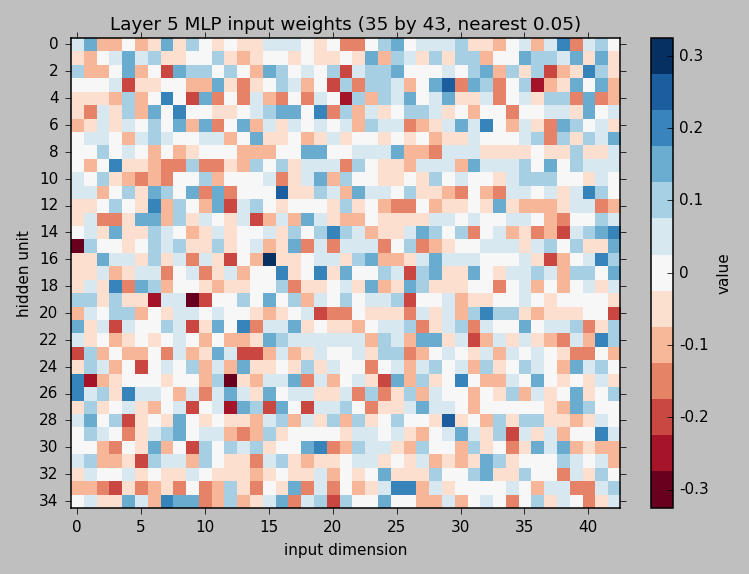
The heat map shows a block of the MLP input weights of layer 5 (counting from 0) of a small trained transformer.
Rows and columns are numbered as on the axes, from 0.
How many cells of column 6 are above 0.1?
5
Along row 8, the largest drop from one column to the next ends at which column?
26
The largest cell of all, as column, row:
15, 16
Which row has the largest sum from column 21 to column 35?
3
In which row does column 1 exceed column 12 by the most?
27
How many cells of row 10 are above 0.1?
1
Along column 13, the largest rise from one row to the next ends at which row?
24
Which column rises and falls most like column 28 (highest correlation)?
41
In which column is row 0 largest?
38
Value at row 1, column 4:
0.15
